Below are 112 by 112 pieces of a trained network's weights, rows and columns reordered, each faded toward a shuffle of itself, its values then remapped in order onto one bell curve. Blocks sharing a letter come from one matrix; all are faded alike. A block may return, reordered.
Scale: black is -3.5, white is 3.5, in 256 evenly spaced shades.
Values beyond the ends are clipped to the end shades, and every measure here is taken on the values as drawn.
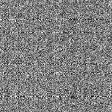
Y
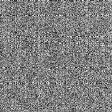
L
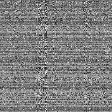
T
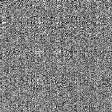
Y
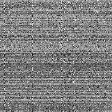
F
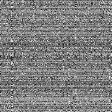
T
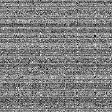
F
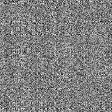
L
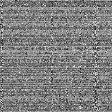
T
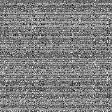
T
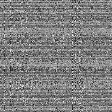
T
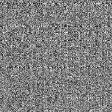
L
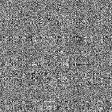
L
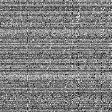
F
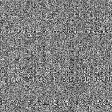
L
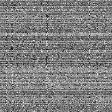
F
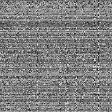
T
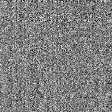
L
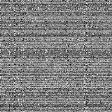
F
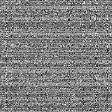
T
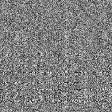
L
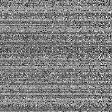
T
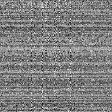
F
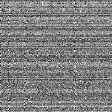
F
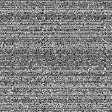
T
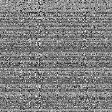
T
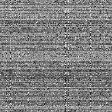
F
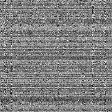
F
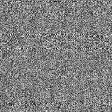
L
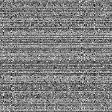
F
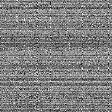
F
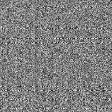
L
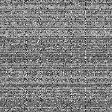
T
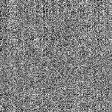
L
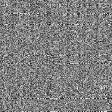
L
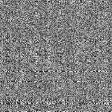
L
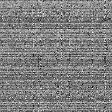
F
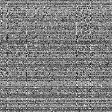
F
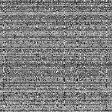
F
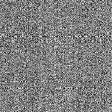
Y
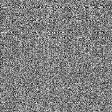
L
